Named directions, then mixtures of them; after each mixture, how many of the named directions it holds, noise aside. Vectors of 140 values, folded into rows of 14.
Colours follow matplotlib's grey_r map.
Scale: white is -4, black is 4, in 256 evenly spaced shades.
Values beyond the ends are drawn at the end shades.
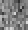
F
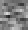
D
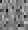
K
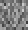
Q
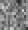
four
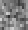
two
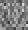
one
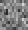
three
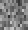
four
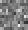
three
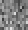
one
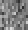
one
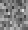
four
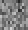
two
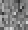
one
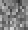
three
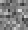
four
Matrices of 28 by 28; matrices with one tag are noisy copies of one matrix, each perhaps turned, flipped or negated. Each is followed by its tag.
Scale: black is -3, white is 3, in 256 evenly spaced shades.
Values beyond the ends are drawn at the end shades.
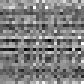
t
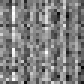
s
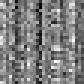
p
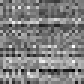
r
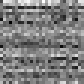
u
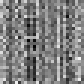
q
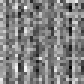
s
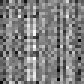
q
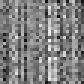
q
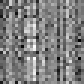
q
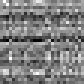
p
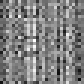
q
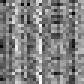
p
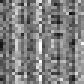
p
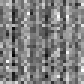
s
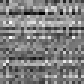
r
